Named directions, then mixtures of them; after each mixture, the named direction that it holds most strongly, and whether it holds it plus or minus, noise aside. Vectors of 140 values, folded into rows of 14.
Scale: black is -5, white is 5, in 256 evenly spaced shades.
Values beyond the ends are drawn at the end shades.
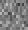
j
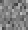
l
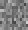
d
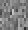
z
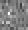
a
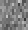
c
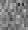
j, plus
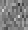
c, plus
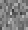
l, minus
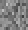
j, plus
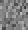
l, plus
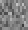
j, minus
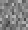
c, plus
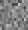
l, plus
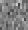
l, minus
